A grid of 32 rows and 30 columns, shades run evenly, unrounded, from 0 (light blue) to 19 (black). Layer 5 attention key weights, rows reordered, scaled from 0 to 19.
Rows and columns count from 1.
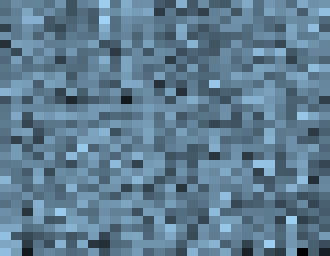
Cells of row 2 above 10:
8
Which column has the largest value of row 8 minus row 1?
6
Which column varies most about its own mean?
28
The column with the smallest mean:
25
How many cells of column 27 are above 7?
17
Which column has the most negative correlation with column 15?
30
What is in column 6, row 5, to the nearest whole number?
11
